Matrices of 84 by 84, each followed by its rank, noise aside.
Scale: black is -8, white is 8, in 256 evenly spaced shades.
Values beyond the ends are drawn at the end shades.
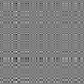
one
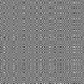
two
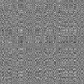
four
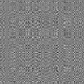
three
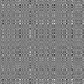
two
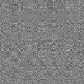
six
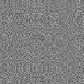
six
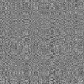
six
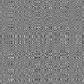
three
